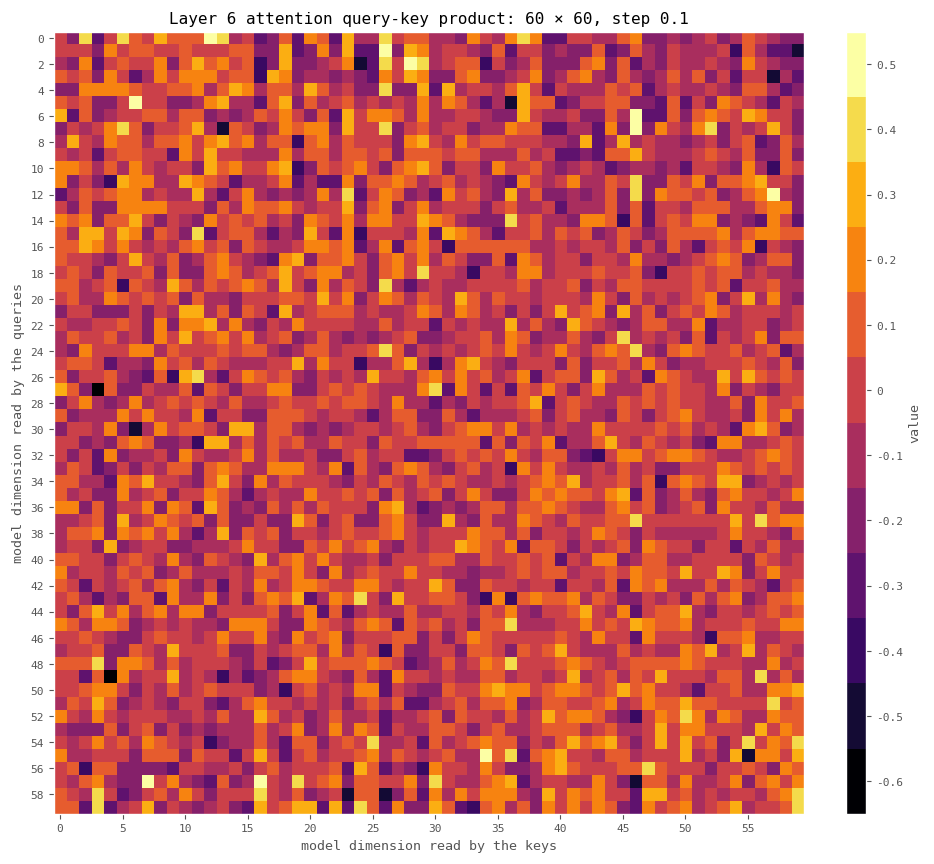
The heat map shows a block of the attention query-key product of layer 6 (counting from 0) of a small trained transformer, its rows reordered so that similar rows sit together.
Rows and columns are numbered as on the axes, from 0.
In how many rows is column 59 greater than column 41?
23
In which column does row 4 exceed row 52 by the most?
26
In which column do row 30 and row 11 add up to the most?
56
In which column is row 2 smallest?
24
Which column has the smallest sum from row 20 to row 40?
3
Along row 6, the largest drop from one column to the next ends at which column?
47
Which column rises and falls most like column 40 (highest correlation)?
50
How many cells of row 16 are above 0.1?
10
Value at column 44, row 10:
-0.3
